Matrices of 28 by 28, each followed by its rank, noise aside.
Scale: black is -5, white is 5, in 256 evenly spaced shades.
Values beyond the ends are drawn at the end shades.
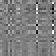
two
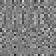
three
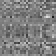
three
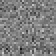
eight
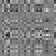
two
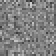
eight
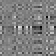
two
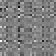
two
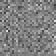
eight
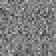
eight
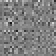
four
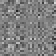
three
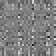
three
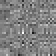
four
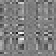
two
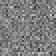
eight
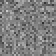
eight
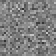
six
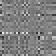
two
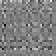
three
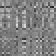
three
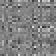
three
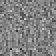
eight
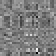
four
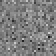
eight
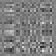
two
